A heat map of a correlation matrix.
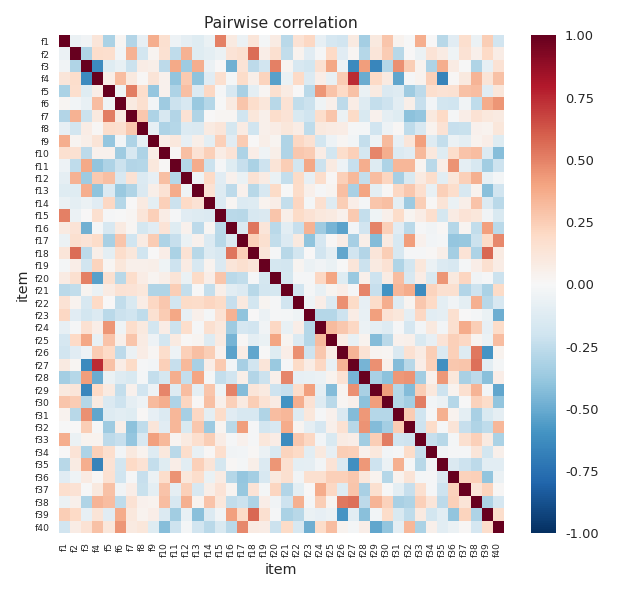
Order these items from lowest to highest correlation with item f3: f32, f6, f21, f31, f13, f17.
f6, f21, f17, f32, f13, f31
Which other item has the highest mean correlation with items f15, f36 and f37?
f27
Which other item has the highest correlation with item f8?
f7
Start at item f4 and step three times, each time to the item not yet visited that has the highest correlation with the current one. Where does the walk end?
f26
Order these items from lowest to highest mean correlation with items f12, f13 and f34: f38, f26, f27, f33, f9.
f9, f33, f27, f38, f26
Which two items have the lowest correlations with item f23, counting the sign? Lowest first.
f40, f17
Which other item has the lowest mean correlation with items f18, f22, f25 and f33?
f21
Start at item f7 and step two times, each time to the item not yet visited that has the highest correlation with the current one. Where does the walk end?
f24
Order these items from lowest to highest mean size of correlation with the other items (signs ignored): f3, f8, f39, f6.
f8, f6, f39, f3
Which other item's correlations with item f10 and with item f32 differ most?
f29
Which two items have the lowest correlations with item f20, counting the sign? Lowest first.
f4, f27
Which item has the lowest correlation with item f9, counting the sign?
f5
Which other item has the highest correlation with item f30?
f33
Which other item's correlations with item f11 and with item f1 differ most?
f28
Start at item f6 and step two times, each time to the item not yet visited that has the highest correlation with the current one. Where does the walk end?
f17
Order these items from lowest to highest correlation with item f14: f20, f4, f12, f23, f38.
f4, f23, f20, f12, f38
